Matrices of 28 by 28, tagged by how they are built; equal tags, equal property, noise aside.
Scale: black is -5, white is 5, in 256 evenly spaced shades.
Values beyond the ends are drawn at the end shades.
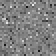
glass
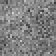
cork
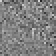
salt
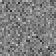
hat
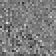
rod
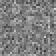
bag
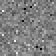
glass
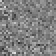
rod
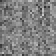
bag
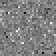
glass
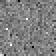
glass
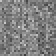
bag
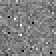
glass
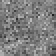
cork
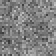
cork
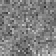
cork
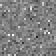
glass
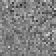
salt
